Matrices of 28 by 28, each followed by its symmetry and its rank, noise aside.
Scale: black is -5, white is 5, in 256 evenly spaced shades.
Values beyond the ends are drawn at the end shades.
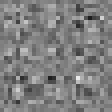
no symmetry, rank three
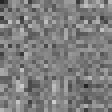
no symmetry, rank four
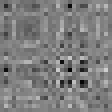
symmetric, rank two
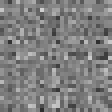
antisymmetric, rank four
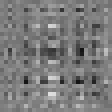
no symmetry, rank two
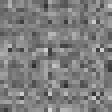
no symmetry, rank four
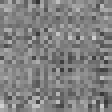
no symmetry, rank four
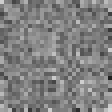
symmetric, rank four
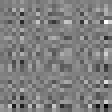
no symmetry, rank two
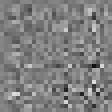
no symmetry, rank four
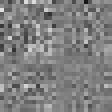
no symmetry, rank four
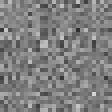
no symmetry, rank four
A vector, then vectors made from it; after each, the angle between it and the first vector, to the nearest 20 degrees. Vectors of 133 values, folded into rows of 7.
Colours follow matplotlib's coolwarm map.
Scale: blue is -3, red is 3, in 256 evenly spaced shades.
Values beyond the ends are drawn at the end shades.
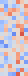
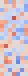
140 degrees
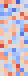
140 degrees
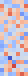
60 degrees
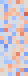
40 degrees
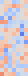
120 degrees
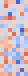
140 degrees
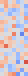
160 degrees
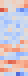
100 degrees
